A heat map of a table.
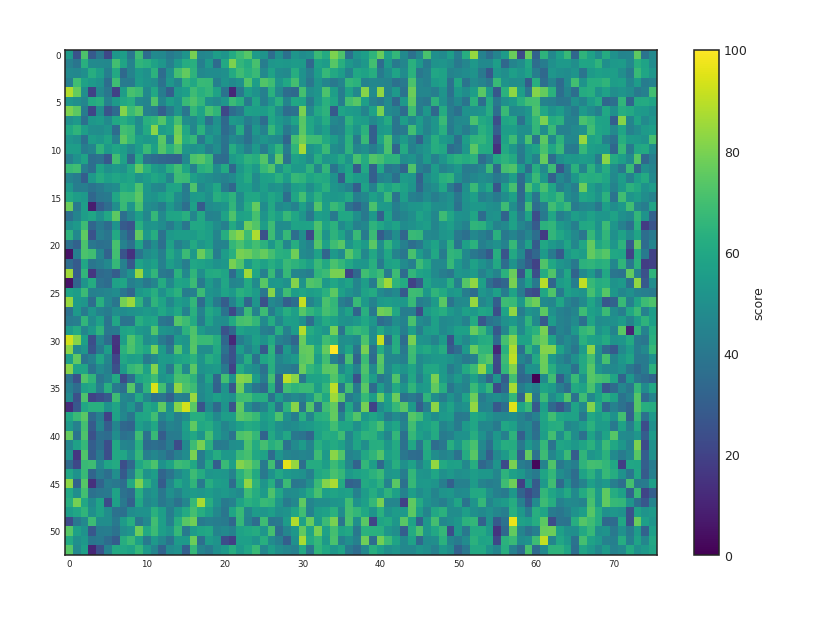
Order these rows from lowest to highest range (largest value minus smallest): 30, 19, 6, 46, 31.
46, 6, 19, 30, 31
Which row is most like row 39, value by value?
44
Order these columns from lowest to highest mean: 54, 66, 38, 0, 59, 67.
54, 59, 0, 66, 38, 67
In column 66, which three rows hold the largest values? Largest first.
24, 9, 14
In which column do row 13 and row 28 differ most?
2
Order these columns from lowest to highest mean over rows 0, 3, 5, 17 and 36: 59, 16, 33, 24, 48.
48, 33, 24, 59, 16
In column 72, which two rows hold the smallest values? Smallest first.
29, 21
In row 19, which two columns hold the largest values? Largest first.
24, 22
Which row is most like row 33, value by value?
31
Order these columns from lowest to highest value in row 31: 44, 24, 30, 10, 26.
24, 10, 26, 44, 30
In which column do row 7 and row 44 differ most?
12
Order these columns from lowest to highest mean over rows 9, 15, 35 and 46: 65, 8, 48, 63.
65, 48, 63, 8
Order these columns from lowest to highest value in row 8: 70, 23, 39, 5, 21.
39, 23, 21, 70, 5
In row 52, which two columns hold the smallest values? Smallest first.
3, 4
